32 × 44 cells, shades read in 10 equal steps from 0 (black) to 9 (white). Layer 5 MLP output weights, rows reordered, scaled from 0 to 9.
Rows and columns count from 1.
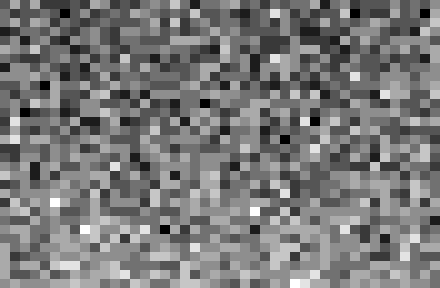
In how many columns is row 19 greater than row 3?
19
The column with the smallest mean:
27
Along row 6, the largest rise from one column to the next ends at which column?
23
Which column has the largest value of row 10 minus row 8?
9
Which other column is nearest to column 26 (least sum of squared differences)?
37
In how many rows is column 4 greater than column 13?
14
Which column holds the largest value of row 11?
39
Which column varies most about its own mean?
32
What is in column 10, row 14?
1
